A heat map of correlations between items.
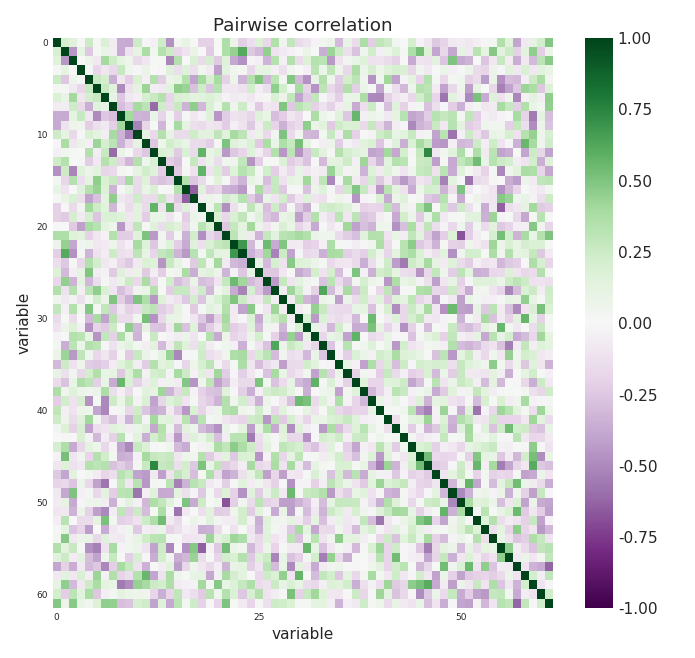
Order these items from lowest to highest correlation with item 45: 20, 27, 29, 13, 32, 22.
22, 20, 32, 29, 13, 27
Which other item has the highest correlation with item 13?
52
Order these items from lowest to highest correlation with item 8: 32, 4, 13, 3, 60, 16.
13, 4, 16, 60, 3, 32
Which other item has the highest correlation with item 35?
54
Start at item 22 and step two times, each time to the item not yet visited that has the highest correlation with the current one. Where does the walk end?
1
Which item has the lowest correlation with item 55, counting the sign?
18
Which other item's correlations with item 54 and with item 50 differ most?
21
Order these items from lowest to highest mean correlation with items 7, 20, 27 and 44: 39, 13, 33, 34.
34, 39, 13, 33
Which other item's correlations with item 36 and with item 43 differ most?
15
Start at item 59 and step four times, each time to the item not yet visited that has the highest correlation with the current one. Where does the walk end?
14
